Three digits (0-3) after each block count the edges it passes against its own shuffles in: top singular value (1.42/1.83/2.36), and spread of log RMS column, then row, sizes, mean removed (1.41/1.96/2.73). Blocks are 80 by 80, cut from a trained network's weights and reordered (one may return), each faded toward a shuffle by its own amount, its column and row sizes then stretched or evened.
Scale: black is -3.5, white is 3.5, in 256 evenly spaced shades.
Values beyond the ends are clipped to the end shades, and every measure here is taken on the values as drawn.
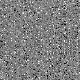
1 2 0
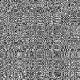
3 0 2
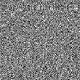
2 1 1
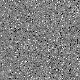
0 1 0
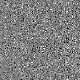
1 2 1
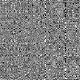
2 2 1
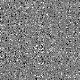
1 2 1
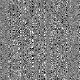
2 3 0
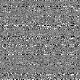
2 1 3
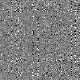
1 3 2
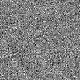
2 0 0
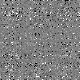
0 2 3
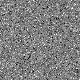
0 0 0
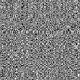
3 2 1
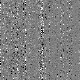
0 3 0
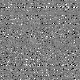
1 1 3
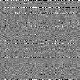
2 1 3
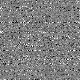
1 0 3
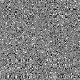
2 1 1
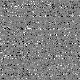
0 0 3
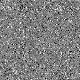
1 0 1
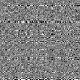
3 1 3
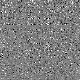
0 1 2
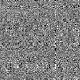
2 1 2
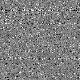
1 0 2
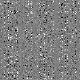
0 3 1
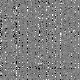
0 3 1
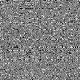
2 0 2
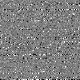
1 0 3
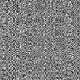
3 3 0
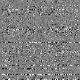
2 2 3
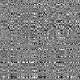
3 2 3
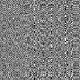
3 2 1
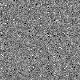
0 1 1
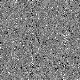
0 1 1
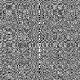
3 2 2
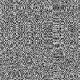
3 1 1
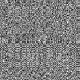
3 0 1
